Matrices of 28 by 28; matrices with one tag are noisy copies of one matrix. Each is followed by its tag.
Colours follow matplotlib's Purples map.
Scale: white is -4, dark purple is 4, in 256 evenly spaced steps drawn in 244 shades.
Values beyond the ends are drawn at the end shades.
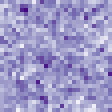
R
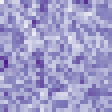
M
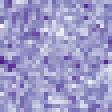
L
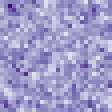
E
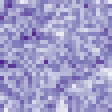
L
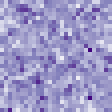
R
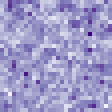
E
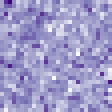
L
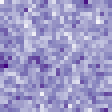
M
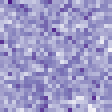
R
